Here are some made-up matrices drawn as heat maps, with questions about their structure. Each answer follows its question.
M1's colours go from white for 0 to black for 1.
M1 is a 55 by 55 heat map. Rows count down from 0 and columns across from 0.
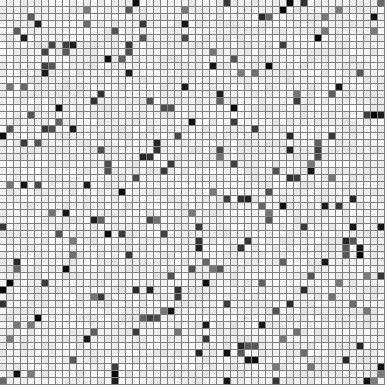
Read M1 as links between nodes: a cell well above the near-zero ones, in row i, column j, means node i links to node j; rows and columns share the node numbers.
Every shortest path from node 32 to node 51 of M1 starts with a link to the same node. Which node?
node 28
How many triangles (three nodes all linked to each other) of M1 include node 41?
3
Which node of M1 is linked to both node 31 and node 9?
node 38
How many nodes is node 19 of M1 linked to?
4
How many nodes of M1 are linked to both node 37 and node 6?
1
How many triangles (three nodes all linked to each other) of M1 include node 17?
1
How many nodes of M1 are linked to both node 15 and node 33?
2
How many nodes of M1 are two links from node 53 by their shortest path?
7
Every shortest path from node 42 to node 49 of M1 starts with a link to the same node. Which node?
node 25
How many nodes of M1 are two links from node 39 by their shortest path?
6
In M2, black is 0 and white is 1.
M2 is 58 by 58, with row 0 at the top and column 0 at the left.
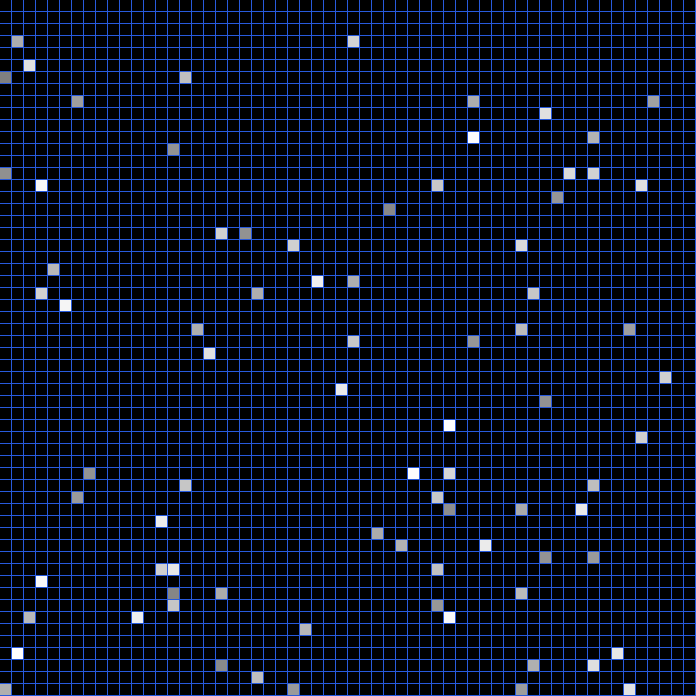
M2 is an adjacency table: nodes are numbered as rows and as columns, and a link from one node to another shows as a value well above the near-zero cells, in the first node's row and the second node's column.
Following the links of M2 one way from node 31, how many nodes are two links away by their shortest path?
3
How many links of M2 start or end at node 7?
1
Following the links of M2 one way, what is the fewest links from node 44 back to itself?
3
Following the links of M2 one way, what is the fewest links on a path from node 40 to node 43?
2
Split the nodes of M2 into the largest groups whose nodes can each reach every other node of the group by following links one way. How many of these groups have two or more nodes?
4
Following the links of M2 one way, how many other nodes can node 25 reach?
2
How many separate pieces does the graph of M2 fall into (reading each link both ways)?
5
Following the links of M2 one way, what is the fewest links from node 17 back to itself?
4
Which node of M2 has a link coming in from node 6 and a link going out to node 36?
node 15
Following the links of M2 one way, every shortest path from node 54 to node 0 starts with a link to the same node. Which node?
node 51
